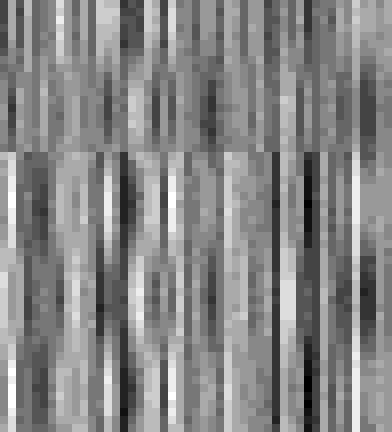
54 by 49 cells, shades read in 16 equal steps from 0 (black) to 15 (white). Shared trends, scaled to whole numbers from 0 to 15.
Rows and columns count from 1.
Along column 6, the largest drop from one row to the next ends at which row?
20
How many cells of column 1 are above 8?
31
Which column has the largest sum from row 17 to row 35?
45
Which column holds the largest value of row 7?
8
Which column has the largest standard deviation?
2
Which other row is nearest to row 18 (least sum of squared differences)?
11
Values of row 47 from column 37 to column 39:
8 9 1
